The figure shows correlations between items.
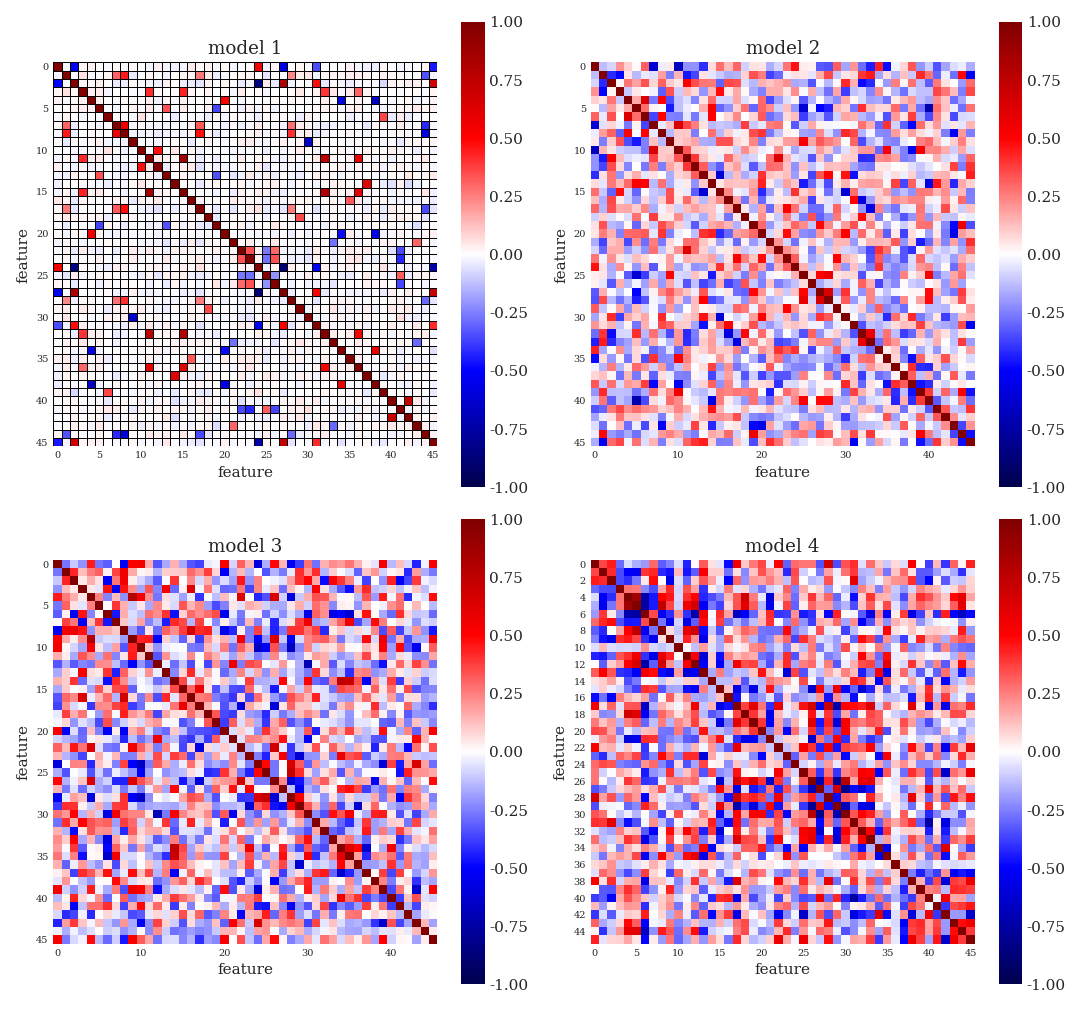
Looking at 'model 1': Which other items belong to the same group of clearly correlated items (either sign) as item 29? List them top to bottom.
18
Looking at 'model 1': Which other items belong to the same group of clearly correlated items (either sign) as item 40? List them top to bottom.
42
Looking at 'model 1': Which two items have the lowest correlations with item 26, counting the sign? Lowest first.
41, 25
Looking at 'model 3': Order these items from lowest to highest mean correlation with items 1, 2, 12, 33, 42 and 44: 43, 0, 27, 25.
0, 27, 25, 43
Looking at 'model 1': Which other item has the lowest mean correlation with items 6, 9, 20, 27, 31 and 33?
24
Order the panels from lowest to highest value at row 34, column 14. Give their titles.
model 4, model 1, model 2, model 3
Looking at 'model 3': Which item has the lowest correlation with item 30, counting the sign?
12
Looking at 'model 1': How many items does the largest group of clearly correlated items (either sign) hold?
6
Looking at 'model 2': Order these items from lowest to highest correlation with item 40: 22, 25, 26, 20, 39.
20, 26, 22, 39, 25
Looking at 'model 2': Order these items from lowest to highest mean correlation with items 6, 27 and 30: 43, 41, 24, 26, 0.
43, 26, 0, 24, 41
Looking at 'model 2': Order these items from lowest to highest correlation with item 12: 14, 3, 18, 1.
1, 14, 18, 3
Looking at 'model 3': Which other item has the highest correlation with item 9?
4
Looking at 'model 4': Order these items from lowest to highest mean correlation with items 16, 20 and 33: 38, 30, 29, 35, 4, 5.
29, 35, 38, 5, 4, 30
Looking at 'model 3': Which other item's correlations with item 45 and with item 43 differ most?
39
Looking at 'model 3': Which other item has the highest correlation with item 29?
28
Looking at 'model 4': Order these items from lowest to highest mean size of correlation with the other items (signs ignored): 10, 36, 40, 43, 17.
36, 10, 43, 40, 17
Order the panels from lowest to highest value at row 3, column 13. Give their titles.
model 4, model 2, model 1, model 3
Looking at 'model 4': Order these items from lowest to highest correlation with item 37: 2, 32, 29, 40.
40, 29, 32, 2
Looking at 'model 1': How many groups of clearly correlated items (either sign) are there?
14
